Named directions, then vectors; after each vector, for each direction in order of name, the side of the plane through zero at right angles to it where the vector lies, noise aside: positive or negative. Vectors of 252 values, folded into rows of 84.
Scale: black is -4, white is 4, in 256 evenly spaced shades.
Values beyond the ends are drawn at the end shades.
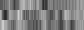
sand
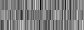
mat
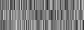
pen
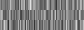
positive, negative, positive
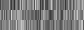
positive, positive, positive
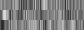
positive, positive, negative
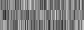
positive, negative, positive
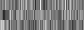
negative, negative, positive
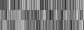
positive, positive, positive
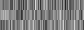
positive, positive, negative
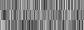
negative, negative, positive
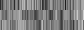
positive, positive, positive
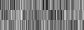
negative, positive, positive
